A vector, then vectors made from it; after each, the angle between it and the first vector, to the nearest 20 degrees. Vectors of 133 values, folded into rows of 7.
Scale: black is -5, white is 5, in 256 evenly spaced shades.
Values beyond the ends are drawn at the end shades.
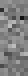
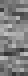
60 degrees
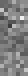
140 degrees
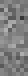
40 degrees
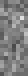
120 degrees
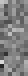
80 degrees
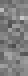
160 degrees
